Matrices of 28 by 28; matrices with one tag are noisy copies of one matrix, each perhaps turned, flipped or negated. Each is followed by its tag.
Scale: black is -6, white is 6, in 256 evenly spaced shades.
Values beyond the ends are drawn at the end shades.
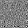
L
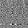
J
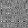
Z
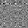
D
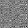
L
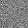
L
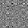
D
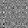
D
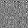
L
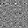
D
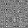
Z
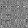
Z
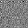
L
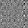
D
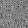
Z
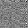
L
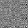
L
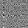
J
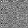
L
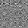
D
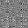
Z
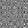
D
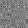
Z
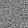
L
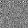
L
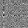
J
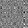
D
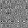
Z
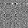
J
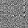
J
